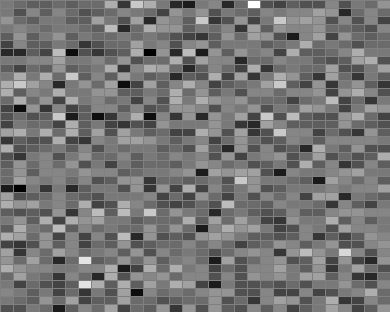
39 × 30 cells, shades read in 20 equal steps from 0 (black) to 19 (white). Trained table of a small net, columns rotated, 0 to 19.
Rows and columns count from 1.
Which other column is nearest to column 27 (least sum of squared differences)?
13
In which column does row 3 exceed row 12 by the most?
22
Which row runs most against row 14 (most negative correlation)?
10
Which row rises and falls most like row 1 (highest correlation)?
9
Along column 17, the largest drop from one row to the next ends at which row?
11
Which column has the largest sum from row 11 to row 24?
19
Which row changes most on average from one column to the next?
15
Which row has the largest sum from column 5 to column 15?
36
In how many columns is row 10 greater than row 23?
11
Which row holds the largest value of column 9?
4
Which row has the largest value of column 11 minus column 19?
1
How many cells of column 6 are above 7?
25
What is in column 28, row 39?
5
